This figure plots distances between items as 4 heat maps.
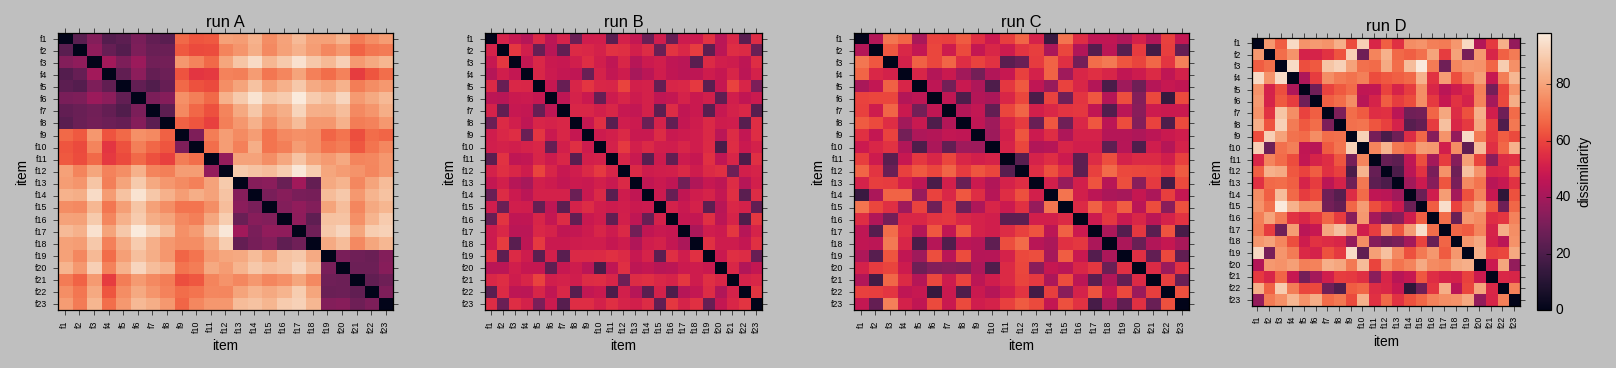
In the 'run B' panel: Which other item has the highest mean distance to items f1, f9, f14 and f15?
f21
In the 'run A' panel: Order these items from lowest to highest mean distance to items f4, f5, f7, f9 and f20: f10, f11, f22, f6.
f6, f10, f22, f11
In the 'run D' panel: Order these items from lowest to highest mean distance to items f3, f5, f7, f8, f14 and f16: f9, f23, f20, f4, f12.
f12, f9, f4, f23, f20
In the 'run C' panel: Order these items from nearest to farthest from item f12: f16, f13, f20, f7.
f16, f13, f20, f7
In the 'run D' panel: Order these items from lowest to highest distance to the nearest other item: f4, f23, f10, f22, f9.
f22, f9, f10, f23, f4
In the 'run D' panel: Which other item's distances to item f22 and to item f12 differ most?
f9
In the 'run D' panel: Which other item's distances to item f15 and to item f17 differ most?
f3
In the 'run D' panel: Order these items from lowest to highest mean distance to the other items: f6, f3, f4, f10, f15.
f6, f15, f10, f4, f3
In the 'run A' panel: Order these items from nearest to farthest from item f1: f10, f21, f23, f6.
f6, f10, f21, f23
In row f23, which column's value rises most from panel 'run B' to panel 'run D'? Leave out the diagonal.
f19
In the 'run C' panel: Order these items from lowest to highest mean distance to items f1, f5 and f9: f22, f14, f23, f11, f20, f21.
f14, f20, f21, f23, f22, f11
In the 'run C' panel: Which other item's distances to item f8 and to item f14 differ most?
f1
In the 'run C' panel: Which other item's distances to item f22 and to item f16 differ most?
f6
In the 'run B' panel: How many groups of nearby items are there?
7
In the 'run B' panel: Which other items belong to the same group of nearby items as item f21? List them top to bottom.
f12
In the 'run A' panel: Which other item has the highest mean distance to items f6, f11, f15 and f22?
f17
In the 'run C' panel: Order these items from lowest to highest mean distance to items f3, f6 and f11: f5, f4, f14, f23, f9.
f4, f9, f5, f14, f23
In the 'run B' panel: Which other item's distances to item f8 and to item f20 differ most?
f10
